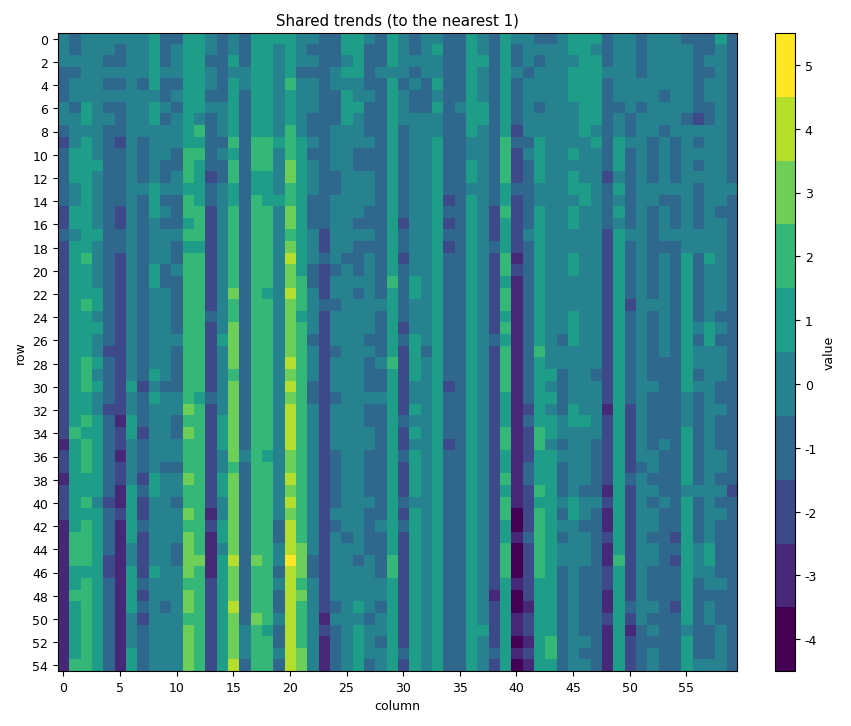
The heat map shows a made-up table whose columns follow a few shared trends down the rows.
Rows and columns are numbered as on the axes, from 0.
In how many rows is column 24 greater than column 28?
27
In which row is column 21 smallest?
3
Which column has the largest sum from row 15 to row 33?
20
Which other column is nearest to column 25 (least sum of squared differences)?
37
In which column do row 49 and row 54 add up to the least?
40
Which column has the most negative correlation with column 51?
26
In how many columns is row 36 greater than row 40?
8
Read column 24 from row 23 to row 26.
-1 0 0 0
